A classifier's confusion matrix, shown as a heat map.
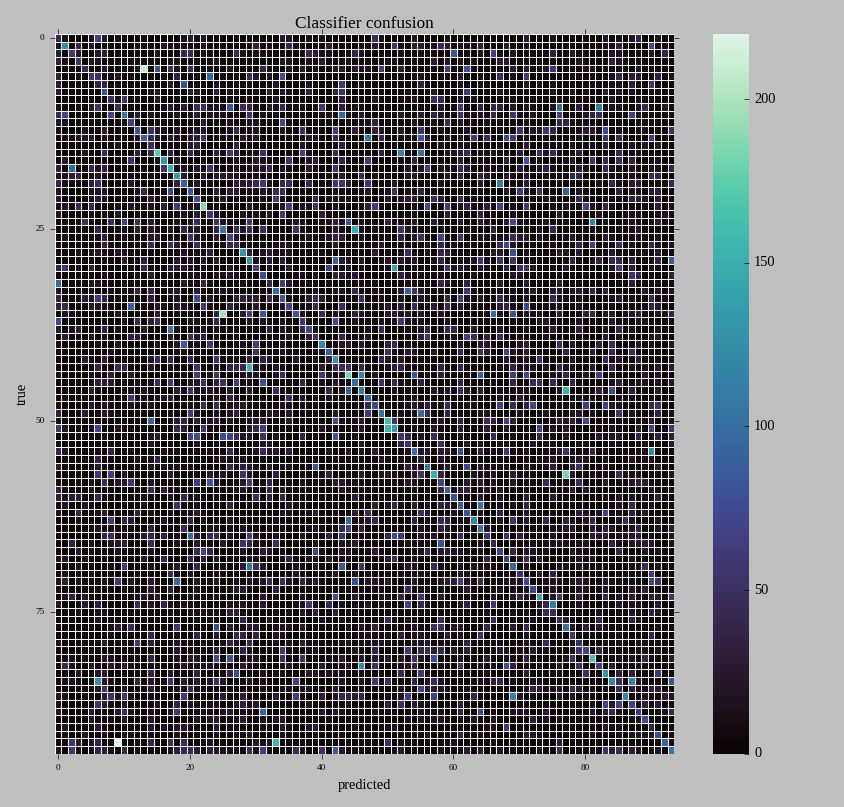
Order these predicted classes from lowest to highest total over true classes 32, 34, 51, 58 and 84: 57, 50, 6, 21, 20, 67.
20, 57, 67, 21, 50, 6
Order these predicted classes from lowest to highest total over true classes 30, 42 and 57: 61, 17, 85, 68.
61, 68, 17, 85
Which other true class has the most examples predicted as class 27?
83
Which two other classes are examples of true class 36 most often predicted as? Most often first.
25, 66
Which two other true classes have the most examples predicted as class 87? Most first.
84, 10
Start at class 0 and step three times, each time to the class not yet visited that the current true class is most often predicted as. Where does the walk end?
67
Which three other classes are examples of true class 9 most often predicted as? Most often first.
82, 76, 26
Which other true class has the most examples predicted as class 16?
17
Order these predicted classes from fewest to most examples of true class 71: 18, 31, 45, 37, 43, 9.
43, 31, 37, 9, 45, 18
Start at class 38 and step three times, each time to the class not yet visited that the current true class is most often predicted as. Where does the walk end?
60
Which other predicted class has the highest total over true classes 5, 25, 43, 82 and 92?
9
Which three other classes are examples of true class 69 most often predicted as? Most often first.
29, 43, 10
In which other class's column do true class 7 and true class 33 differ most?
53
